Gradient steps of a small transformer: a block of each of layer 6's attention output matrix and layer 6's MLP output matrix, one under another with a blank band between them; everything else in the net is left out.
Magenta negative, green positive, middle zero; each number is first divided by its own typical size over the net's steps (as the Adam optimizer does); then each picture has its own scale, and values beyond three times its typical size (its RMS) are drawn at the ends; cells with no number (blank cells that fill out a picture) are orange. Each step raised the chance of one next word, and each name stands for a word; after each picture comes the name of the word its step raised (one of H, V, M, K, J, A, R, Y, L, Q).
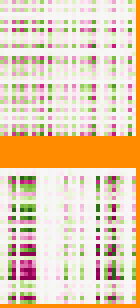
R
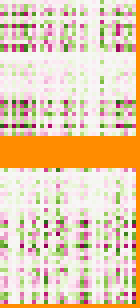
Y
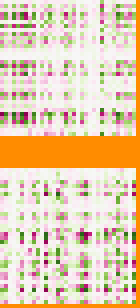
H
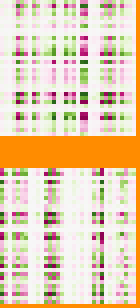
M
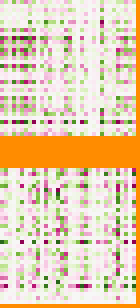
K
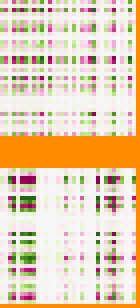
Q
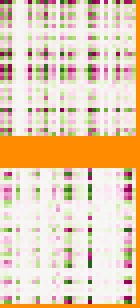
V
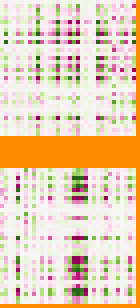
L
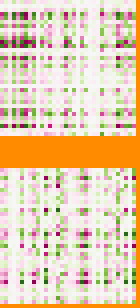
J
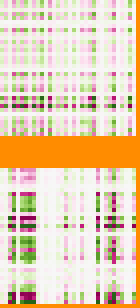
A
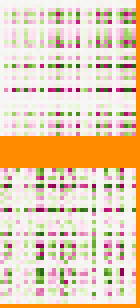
J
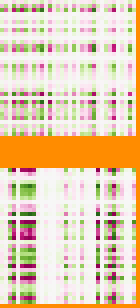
M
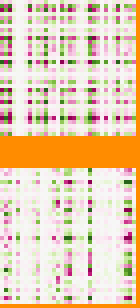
M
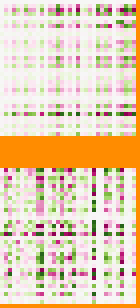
Q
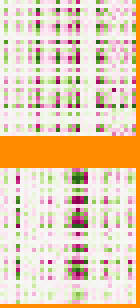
Q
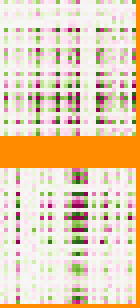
R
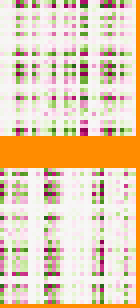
H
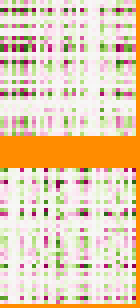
M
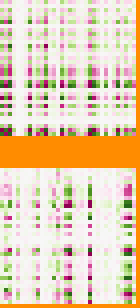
A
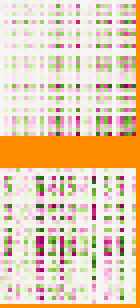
R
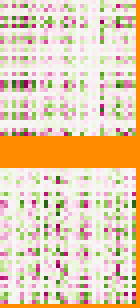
A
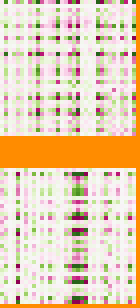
V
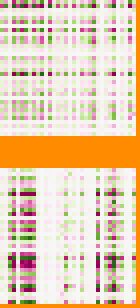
H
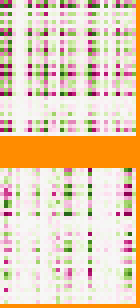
H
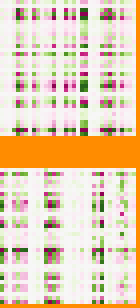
A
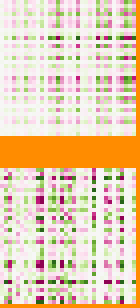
V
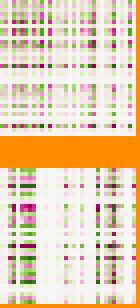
J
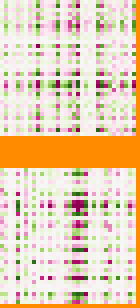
A
